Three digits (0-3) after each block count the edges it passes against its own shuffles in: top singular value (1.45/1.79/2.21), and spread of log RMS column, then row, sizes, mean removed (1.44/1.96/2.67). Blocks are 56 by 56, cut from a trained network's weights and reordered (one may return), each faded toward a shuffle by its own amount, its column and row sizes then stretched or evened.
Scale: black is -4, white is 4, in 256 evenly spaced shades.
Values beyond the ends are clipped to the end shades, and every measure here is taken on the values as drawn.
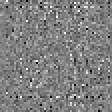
1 2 1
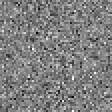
0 0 0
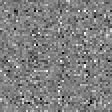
0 1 2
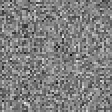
2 1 0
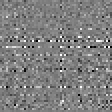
2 1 3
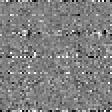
2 1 3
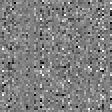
0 3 1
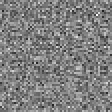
2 0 0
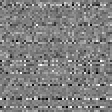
3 0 3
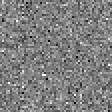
0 0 0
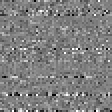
2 0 3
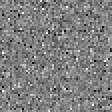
0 0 0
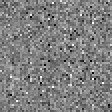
0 1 0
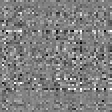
2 2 3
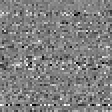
1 0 3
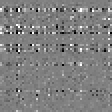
3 2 3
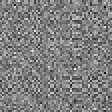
3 2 1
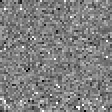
0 0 1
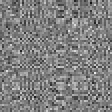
3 1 1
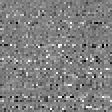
0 0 3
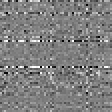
3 1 3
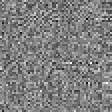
2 0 2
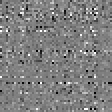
0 2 3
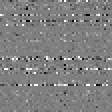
1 0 3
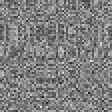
3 0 0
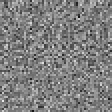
2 0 0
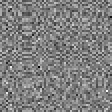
3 0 0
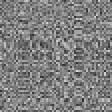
3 1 1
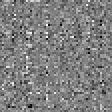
1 2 2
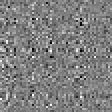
3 2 2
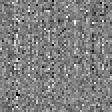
1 2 0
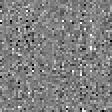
0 2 1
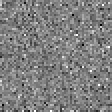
0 1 1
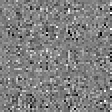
0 2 1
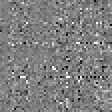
1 2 2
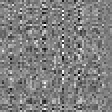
3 3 0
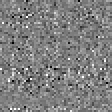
0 1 2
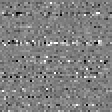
0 0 3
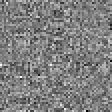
2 1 1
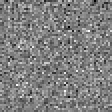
1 0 1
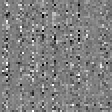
0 3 1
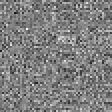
2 0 1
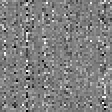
0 3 1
